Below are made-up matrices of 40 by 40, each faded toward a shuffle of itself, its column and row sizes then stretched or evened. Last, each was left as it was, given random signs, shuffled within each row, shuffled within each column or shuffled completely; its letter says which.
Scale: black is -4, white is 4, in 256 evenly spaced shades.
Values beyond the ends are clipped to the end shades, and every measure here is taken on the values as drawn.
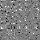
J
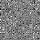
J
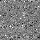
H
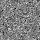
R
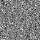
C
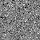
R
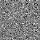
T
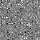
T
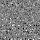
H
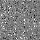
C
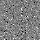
C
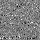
H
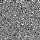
H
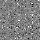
T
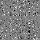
T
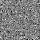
R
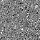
C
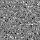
H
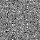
C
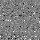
H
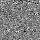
H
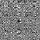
J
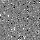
C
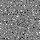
H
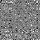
J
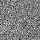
R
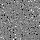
R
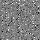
C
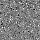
R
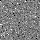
R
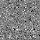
T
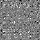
J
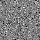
R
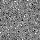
R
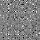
J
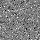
R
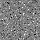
R
